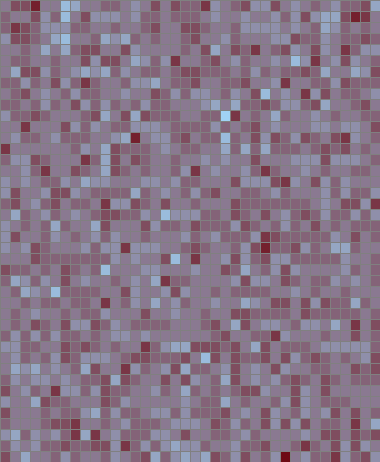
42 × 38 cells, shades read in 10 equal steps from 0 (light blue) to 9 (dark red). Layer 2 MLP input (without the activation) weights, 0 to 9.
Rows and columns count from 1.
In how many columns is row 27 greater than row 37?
15
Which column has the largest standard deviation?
11
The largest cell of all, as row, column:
42, 29
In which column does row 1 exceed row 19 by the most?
4
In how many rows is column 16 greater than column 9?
13
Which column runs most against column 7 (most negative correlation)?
37
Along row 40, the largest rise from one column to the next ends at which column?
10
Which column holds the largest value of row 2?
36
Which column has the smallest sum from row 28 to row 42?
2
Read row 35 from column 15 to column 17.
4 4 6
